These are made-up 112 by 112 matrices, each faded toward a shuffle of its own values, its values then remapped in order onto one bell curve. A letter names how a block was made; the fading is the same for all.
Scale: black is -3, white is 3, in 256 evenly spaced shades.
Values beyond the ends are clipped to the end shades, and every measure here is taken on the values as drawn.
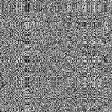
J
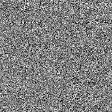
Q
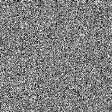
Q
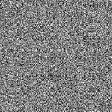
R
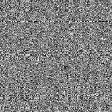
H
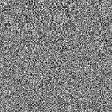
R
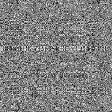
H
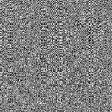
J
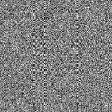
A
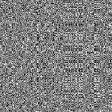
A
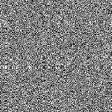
R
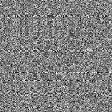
H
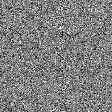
Q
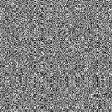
J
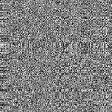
J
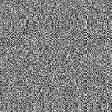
A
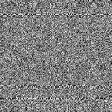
H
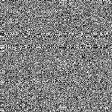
H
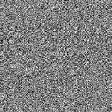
R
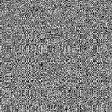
A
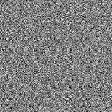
R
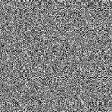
H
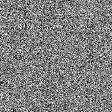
Q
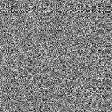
H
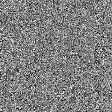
Q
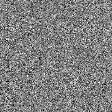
Q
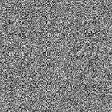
R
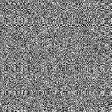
J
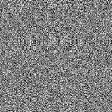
R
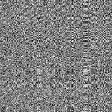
A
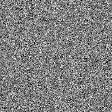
Q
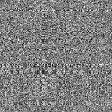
H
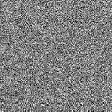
R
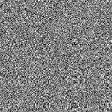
R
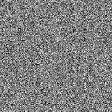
R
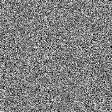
Q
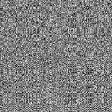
A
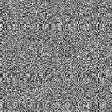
A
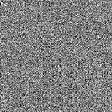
R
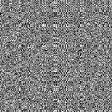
J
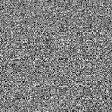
H
